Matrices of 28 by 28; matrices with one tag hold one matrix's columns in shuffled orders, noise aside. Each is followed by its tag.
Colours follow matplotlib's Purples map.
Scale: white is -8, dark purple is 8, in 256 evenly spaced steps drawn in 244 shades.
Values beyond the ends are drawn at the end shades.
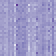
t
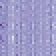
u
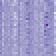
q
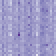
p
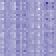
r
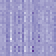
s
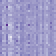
u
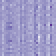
u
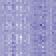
u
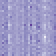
u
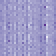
u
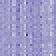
p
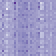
r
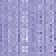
s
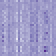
s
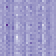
u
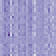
p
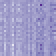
t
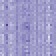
u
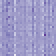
p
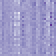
q
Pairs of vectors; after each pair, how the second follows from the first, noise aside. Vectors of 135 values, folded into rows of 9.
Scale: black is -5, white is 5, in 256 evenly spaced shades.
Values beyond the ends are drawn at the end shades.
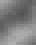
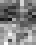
wrapped around, negated, scaled up.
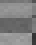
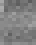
reversed, negated, shrunk.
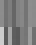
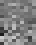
sign-scrambled.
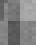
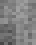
reversed, negated, shrunk.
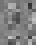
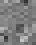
reversed, partly zeroed.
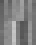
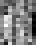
wrapped around, negated, scaled up.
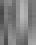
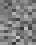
shuffled.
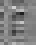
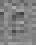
shrunk.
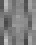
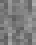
reversed, negated, shrunk.
